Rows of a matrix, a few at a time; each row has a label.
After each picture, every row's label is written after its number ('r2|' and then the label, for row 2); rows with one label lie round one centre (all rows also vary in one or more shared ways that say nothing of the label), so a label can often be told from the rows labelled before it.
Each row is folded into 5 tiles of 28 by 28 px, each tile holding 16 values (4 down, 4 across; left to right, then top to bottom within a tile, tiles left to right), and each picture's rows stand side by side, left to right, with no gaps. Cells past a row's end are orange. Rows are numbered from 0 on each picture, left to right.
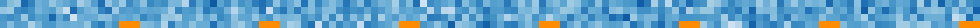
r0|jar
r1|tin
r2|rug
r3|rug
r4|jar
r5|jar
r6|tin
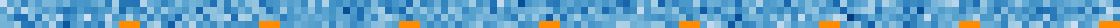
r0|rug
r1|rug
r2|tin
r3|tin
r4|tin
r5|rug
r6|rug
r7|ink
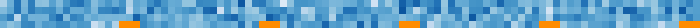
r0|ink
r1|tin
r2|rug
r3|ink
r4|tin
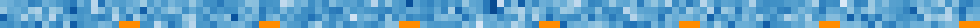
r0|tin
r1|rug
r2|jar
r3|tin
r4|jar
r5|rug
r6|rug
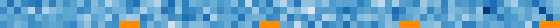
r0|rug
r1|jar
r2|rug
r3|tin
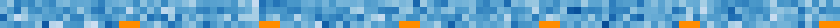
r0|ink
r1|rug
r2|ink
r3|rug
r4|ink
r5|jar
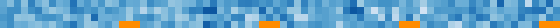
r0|ink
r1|tin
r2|tin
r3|jar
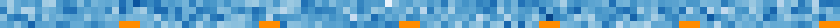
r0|rug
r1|ink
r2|jar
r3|tin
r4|ink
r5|rug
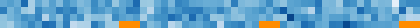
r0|rug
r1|jar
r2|rug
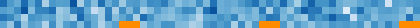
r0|tin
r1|tin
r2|jar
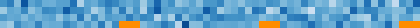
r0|tin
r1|ink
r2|rug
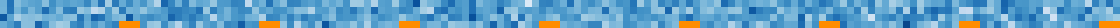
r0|tin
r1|jar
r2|rug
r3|jar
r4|tin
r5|jar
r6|ink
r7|jar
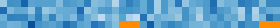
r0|rug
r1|tin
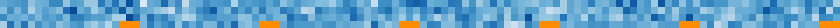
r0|tin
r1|rug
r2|rug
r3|ink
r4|tin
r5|tin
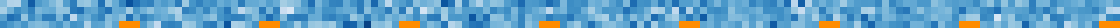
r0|jar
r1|tin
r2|jar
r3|jar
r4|tin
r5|tin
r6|rug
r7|ink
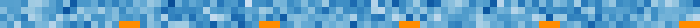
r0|tin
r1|jar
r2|tin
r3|tin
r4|rug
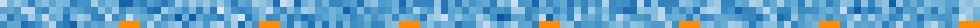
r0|rug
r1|ink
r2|rug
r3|tin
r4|tin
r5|jar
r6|ink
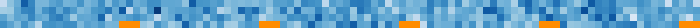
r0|jar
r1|ink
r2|rug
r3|tin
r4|jar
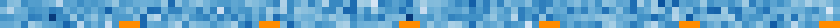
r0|jar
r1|ink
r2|tin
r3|jar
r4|tin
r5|ink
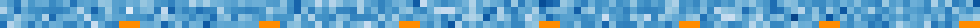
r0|ink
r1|ink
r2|ink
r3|rug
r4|rug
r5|tin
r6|rug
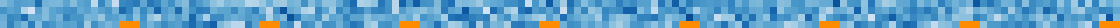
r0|rug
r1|ink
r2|rug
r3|jar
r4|tin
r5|ink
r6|ink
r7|tin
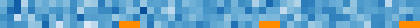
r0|ink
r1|rug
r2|jar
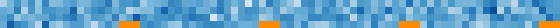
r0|ink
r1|jar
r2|jar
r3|tin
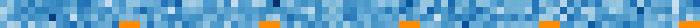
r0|jar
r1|rug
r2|rug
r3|ink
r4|rug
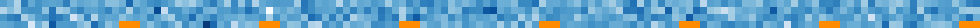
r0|jar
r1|ink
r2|jar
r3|tin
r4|tin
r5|rug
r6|ink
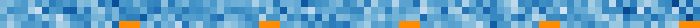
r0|tin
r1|ink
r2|rug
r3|tin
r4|tin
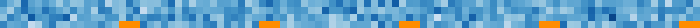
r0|jar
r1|jar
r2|tin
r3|ink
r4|jar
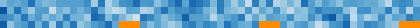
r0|rug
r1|jar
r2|jar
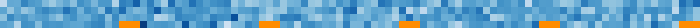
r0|rug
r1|ink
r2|tin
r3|jar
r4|rug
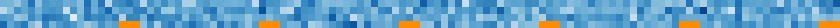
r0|jar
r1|rug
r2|jar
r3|tin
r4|jar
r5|rug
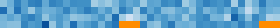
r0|rug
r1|rug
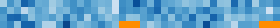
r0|rug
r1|ink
